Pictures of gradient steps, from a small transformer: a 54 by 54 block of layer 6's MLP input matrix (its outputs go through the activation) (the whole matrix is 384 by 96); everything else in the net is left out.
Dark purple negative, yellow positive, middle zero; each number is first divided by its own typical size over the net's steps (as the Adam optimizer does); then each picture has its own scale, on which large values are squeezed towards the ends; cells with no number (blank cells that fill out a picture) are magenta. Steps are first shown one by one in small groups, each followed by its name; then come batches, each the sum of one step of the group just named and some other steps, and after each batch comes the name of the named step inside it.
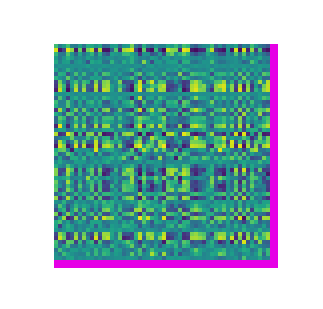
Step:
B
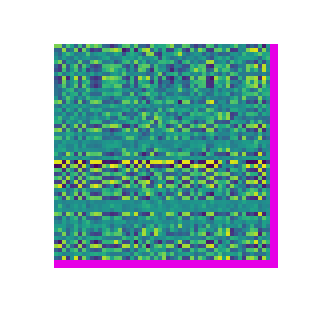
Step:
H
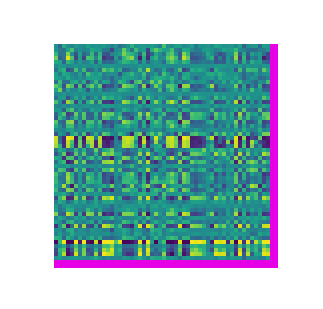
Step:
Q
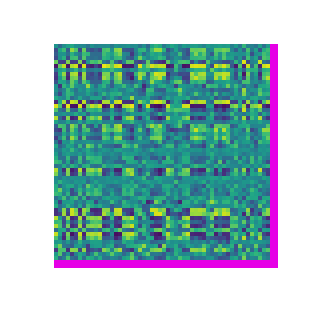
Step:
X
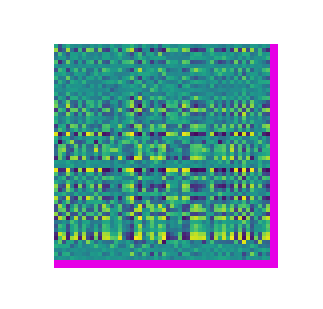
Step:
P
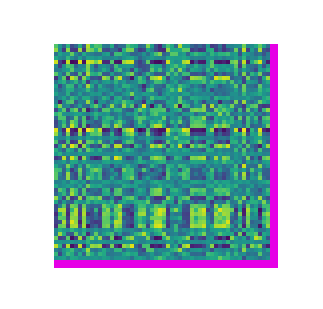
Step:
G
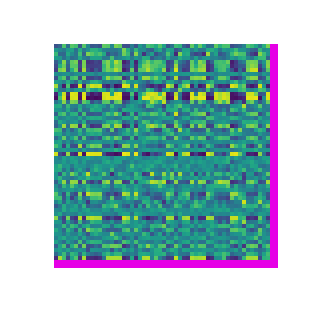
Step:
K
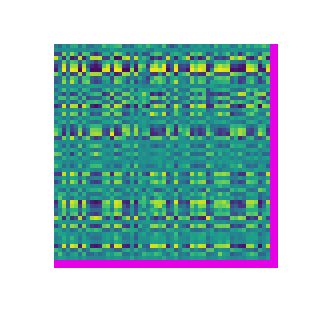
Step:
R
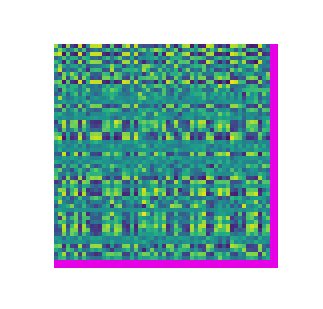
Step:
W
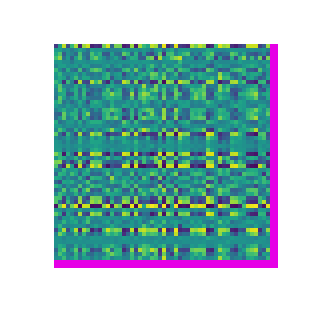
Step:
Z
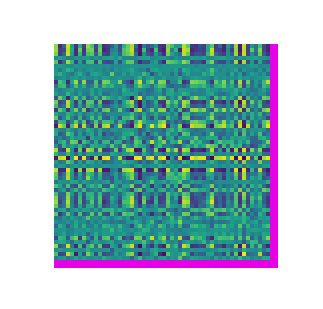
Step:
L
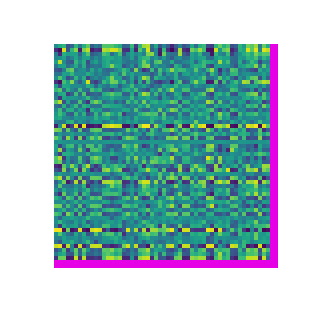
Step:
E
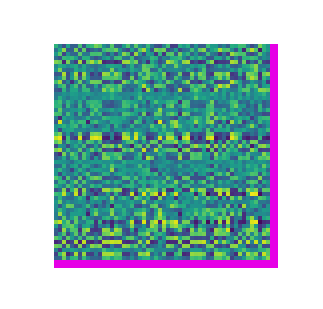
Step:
W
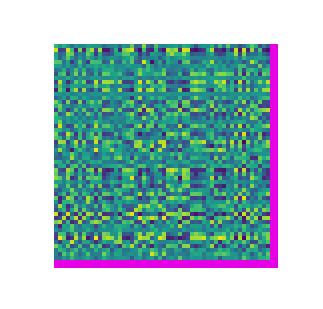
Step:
B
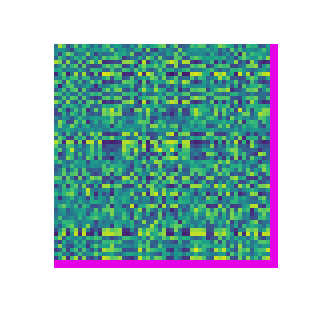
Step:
Z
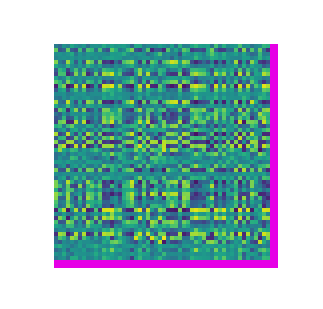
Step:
P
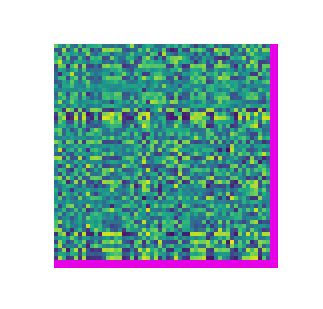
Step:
E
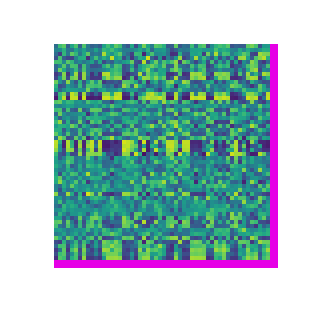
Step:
K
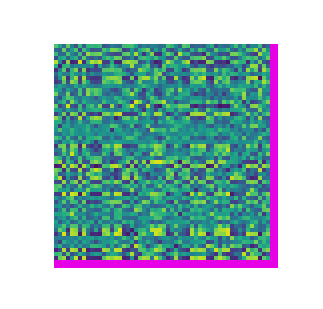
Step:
H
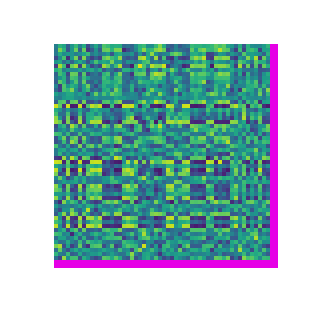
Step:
X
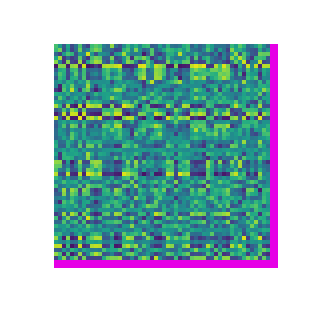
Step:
X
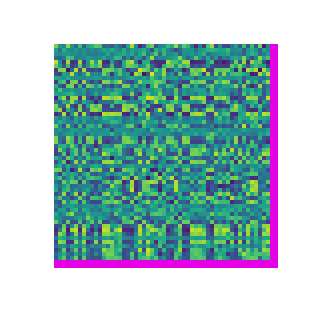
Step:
Q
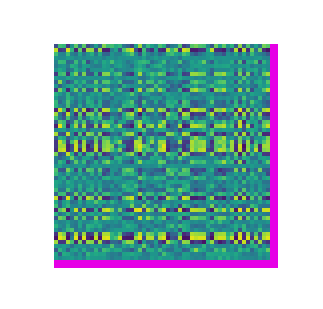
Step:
B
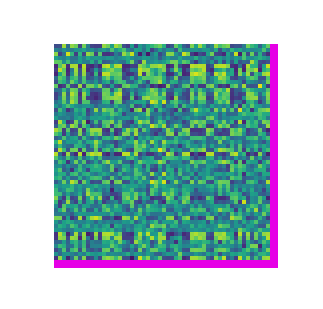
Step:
K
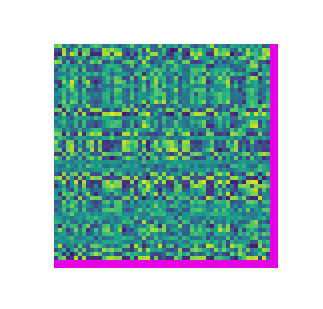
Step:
E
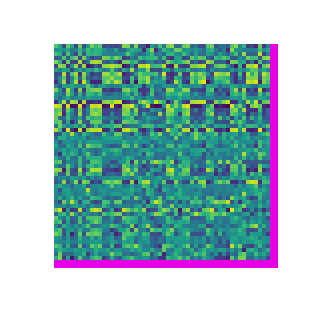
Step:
X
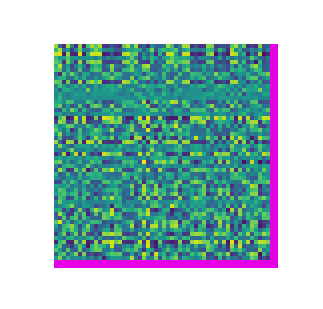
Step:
W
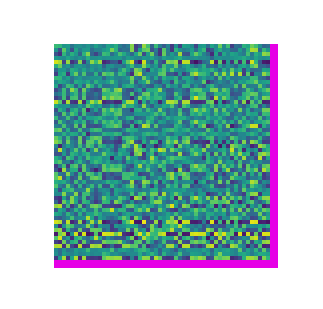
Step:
E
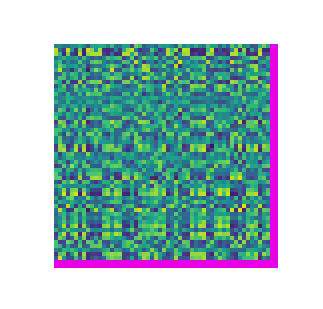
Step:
W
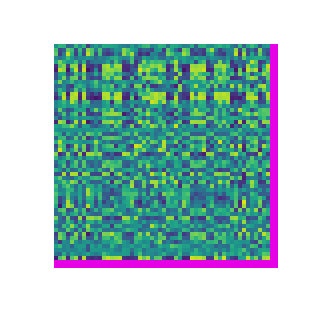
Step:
K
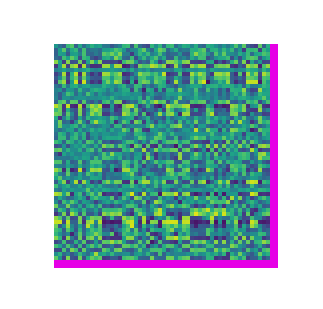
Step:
X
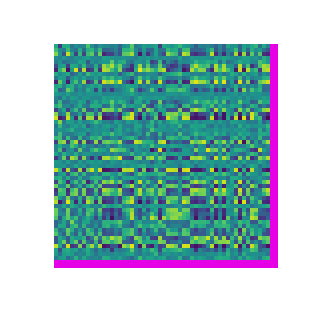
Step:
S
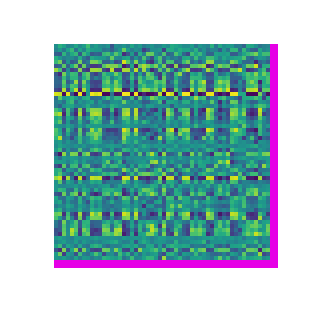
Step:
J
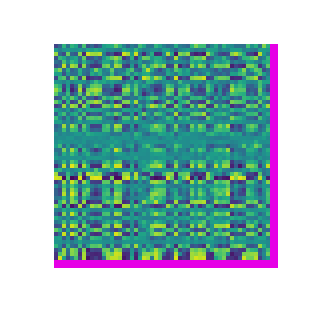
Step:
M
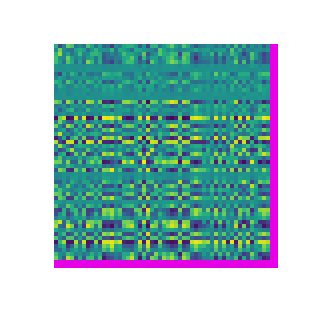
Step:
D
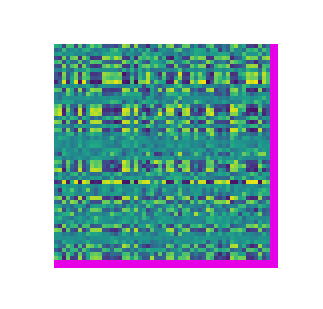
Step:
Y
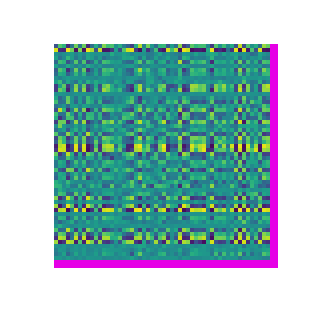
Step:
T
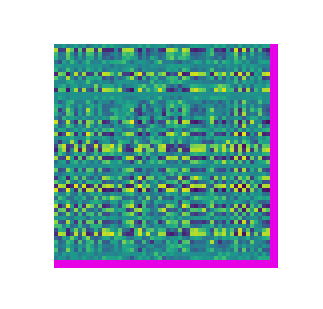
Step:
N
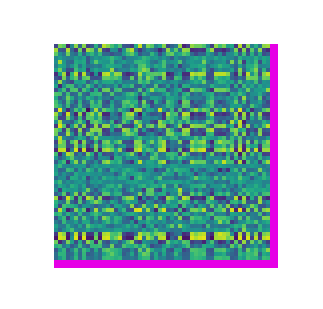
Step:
T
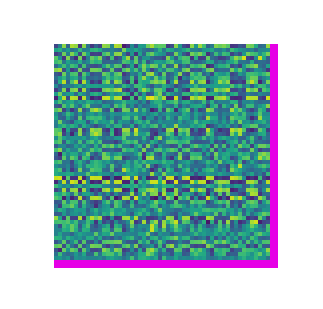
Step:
J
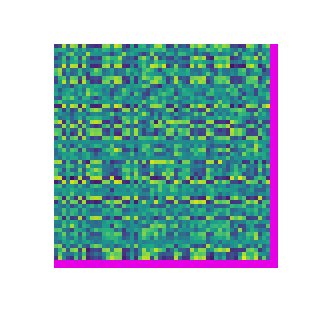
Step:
M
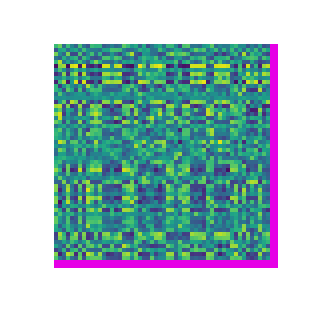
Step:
Y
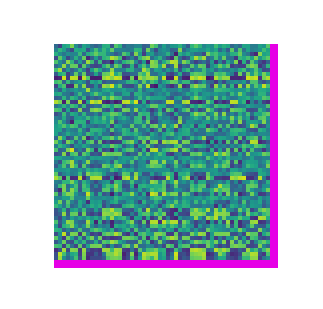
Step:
M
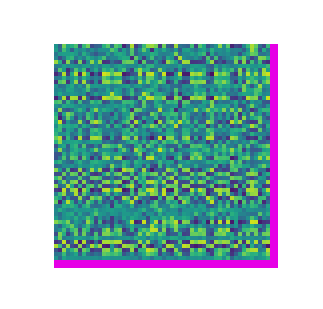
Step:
S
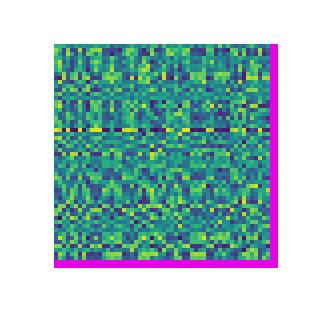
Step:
S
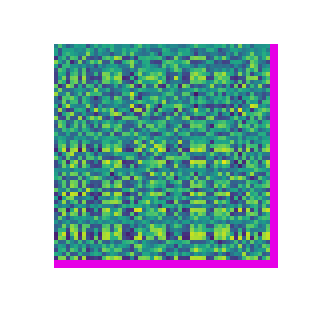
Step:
M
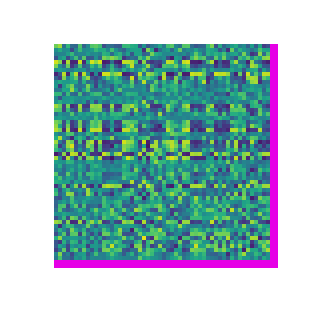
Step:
Y
